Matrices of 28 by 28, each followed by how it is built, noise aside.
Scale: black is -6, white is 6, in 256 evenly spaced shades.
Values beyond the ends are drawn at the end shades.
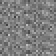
repeating rows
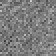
Hankel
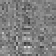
low rank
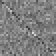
diagonal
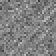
Hankel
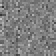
uneven columns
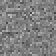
low rank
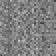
repeating rows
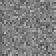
repeating rows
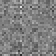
low rank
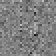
uneven columns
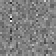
uneven columns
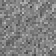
Hankel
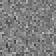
repeating rows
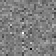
uneven columns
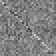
diagonal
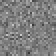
low rank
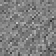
Hankel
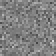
repeating rows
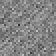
Hankel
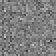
repeating rows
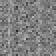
repeating rows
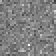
uneven columns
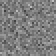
repeating rows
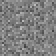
repeating rows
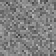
Toeplitz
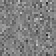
uneven columns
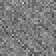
Toeplitz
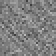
Toeplitz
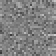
low rank
